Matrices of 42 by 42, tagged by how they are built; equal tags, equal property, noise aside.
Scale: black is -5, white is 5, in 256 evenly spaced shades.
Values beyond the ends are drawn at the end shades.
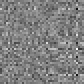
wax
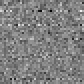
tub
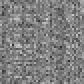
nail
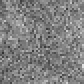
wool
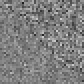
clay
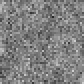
wool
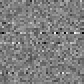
tub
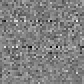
tub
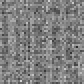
nail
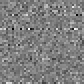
tub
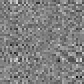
wax
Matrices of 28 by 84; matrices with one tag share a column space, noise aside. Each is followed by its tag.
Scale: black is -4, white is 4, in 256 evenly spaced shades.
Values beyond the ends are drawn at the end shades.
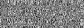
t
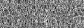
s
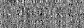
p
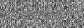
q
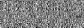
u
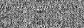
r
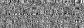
p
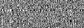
s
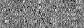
s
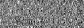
t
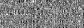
p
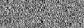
s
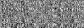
u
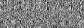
q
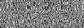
q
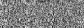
t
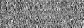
q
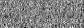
u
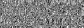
t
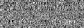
q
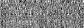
p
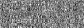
u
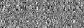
q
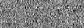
s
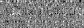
p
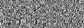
s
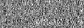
t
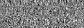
t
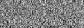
t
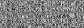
u
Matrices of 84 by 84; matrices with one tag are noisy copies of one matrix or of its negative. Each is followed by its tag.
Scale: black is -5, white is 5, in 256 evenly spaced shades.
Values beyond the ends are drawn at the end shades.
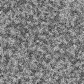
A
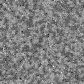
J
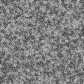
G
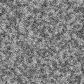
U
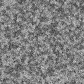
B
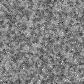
J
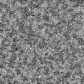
U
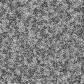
U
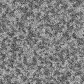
U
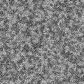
J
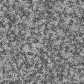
J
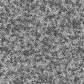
G
